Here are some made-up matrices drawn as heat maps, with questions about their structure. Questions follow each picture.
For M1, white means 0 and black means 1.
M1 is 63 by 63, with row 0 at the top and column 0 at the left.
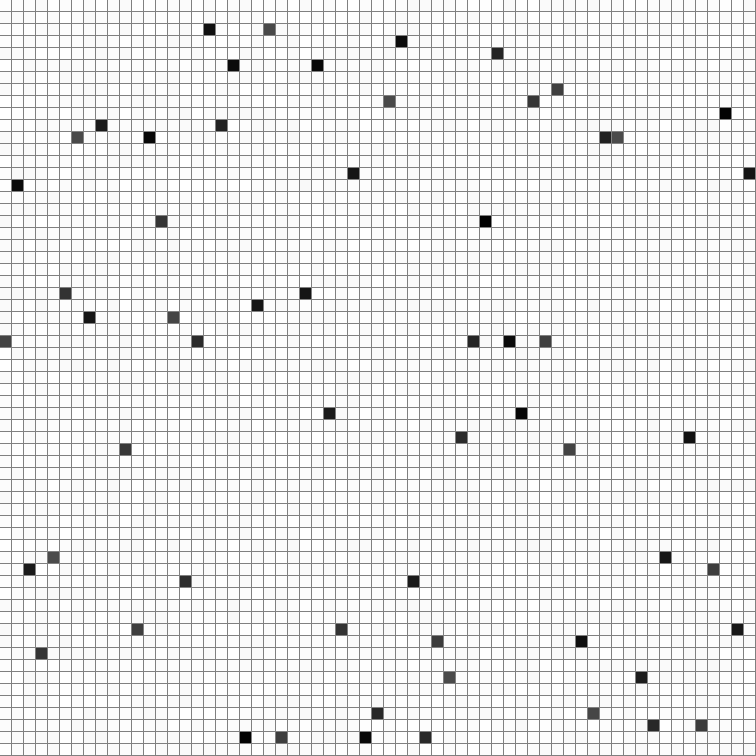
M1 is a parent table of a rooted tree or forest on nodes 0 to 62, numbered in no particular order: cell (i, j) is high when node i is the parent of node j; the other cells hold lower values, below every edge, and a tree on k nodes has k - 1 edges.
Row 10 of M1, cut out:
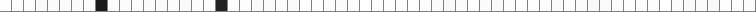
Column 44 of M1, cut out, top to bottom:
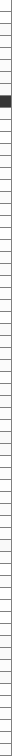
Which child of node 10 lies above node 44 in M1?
8
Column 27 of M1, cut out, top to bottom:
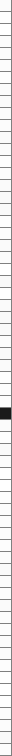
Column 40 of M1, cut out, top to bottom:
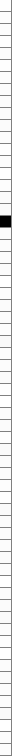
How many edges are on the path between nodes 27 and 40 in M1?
8
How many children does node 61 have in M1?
4
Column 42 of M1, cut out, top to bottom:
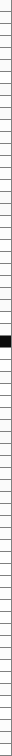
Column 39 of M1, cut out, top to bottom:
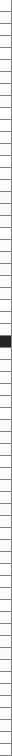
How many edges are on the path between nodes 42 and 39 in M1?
2
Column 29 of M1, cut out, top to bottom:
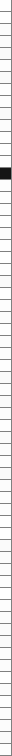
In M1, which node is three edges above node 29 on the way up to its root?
5
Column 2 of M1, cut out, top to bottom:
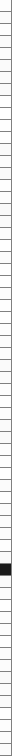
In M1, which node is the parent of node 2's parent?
37
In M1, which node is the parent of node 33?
3
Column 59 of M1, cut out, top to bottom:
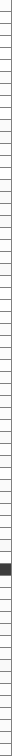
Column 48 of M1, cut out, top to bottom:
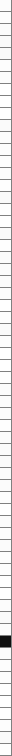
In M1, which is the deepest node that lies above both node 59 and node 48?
56
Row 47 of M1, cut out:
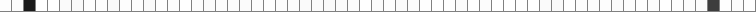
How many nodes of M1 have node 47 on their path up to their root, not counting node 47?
6
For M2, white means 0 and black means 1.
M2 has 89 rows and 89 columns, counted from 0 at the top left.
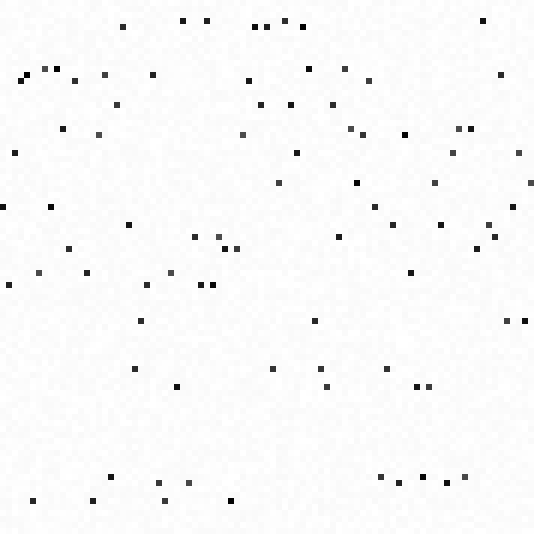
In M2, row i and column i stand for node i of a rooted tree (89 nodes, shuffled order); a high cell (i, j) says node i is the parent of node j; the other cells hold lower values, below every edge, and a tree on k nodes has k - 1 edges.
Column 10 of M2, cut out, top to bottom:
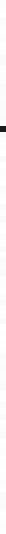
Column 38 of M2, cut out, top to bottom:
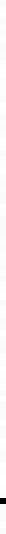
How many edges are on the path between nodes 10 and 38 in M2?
7
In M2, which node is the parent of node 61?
13
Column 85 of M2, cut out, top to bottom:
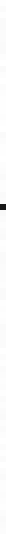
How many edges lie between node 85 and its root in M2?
3
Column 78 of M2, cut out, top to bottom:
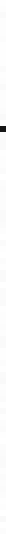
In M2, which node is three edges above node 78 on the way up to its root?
41
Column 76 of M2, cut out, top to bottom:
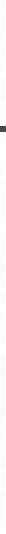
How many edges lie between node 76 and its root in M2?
4
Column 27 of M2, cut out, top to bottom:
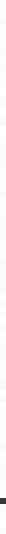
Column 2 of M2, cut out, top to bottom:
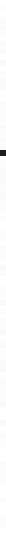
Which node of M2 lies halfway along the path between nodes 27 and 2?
12
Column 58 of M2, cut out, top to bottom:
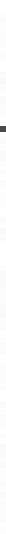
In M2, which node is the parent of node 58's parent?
37
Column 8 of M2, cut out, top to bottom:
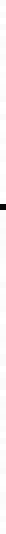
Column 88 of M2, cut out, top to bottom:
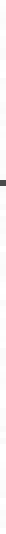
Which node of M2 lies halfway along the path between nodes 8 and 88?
3
